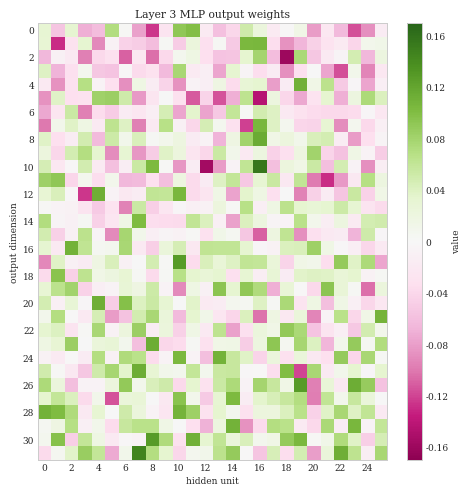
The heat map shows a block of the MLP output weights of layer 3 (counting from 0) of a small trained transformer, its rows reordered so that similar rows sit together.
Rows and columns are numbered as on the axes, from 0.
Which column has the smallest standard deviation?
9
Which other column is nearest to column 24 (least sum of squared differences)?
17
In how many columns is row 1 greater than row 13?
10
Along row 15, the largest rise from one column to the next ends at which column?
6
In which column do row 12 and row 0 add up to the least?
3
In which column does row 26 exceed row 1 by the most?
19
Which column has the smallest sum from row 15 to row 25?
21
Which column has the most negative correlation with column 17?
15
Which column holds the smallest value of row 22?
14
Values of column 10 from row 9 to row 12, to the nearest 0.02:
0.02 -0.08 0.02 0.1
